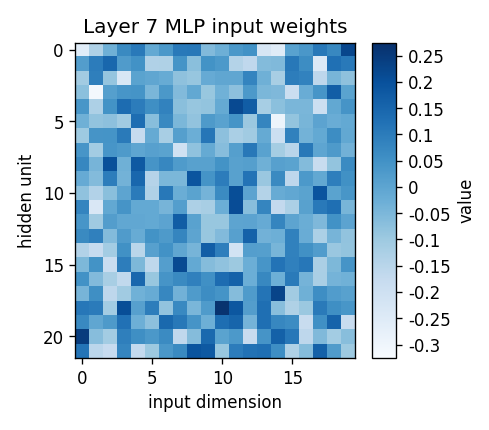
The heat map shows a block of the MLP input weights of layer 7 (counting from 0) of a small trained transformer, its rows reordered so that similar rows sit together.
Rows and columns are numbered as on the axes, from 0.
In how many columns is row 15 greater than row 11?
11
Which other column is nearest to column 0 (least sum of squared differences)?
13
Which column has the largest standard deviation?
14
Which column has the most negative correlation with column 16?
0
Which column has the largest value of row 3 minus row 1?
17
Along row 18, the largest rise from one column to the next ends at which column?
3
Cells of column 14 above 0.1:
3
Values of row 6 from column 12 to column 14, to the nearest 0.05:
-0.1 0 -0.2
